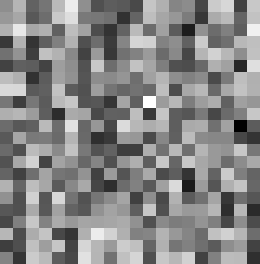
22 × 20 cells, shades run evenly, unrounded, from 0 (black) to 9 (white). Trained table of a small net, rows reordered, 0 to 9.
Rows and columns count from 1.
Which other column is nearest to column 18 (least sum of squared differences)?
4
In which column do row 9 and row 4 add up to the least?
9
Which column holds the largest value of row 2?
6
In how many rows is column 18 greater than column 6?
8
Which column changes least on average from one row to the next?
7
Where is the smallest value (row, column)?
11, 19
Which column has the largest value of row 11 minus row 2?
10
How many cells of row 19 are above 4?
16
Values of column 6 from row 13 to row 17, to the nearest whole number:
7 5 4 5 4
